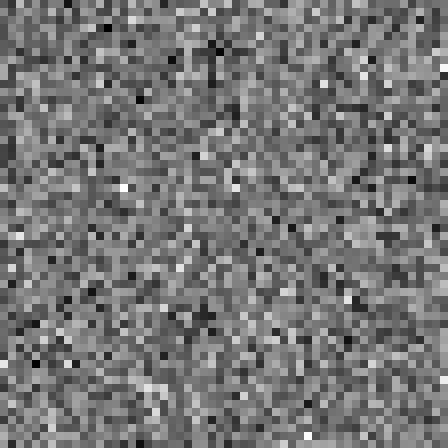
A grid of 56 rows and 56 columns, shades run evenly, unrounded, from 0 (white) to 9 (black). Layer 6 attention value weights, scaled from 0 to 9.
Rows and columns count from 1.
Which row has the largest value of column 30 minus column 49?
15
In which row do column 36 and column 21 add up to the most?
1
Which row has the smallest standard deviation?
25
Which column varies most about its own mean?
27
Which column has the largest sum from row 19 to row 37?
13
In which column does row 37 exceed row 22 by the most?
12
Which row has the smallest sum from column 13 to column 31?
34
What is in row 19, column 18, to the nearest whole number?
3
